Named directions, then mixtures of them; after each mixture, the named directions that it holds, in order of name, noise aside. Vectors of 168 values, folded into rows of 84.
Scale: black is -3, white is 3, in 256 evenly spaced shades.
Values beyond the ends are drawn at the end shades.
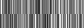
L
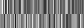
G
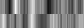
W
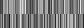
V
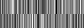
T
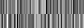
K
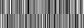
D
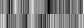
D, W.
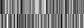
G, K, L.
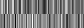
G, T.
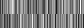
T, V.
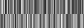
G.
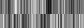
K, V, W.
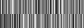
K, L, T.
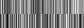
G, K, L.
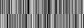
D, T, W.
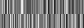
G, V.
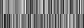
V.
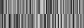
K, L, V.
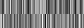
D, K.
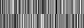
T.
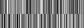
G, K, V.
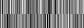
D, L, V.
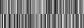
D, K, V.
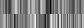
K, L, W.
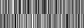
G, T.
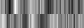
W.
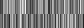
V.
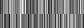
V.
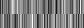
T, V, W.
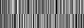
T.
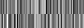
K.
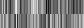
G, K, W.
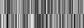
K, W.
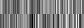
L, T, W.
